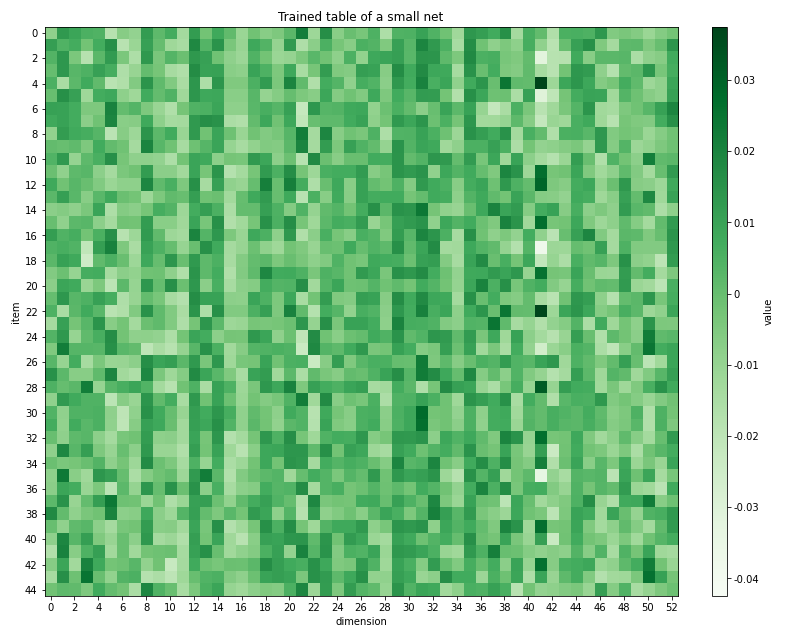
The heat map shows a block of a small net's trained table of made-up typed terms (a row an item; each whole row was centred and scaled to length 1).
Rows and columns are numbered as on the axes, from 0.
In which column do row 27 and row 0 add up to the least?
42
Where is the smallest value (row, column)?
17, 41
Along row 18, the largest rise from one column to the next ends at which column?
52
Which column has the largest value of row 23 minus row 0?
50
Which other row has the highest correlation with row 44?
9
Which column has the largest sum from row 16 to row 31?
31
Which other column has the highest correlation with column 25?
6
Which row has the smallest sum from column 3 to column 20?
23
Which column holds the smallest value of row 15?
15
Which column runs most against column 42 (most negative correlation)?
35
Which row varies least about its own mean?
13
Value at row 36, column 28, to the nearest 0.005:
0
